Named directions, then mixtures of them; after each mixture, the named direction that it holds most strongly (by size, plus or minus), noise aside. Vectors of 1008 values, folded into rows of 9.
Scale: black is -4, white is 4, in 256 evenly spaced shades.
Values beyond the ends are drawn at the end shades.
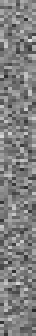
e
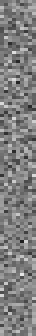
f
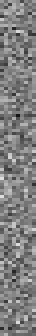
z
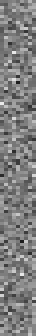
f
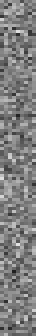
z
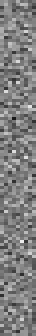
f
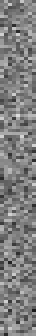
z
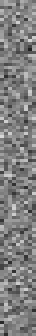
e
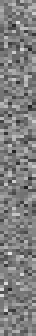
f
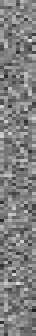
e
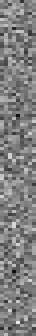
z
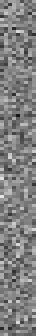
z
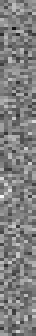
z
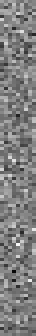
z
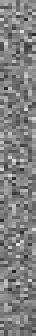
e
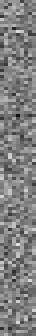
z
